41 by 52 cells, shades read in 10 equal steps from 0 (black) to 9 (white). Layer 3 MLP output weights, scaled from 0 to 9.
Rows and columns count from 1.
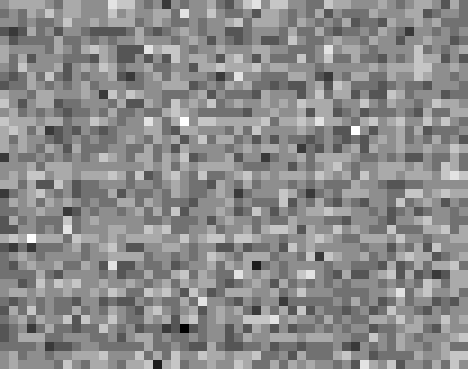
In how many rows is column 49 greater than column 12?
15
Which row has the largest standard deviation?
31
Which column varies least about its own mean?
10
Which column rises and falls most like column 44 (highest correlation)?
27
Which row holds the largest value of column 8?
26
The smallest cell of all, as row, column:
37, 21
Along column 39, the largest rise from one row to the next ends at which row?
40
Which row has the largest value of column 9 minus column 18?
41
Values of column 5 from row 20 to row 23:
7 3 7 4
